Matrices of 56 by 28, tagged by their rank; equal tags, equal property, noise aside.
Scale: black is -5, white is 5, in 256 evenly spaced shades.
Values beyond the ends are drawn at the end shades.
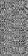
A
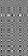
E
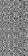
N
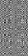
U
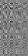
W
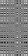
E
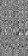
N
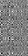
N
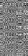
N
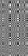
E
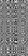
U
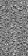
A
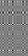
E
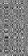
U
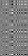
E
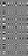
E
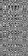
U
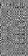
N
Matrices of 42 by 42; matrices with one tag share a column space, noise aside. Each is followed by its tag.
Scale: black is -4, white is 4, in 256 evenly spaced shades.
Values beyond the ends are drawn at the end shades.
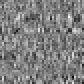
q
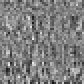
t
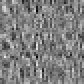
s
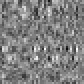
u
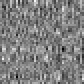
u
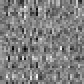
u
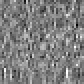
s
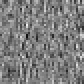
s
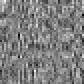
s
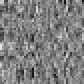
s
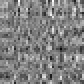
u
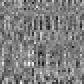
t
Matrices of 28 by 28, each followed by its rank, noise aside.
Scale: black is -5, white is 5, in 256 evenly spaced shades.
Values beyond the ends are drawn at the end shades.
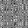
four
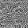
six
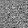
six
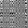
two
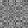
two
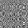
four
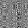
four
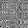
four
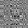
three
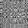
four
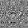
four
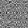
six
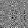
four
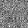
six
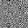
six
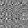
three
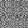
three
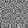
four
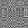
two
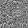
six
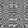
two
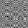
two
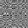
three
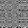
three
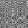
three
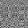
three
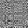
four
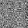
six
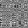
four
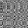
three
